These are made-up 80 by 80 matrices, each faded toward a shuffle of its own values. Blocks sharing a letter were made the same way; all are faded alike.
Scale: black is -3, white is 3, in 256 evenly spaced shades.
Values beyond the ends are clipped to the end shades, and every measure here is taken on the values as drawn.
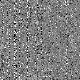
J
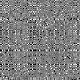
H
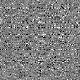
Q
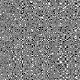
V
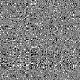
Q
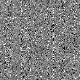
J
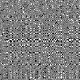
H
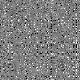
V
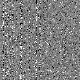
J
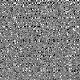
Q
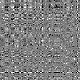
H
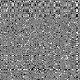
H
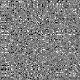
Q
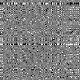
H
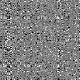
V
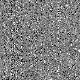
J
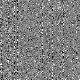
J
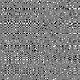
H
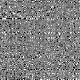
Q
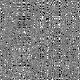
V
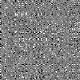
V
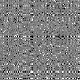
H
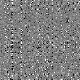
V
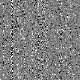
J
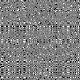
H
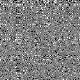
Q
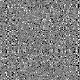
V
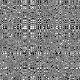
H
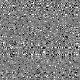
Q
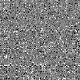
Q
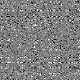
Q
